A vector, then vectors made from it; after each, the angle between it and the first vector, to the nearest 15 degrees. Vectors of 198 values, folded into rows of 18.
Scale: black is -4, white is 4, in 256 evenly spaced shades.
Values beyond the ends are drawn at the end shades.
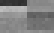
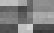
120 degrees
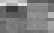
150 degrees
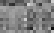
60 degrees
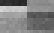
15 degrees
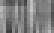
75 degrees
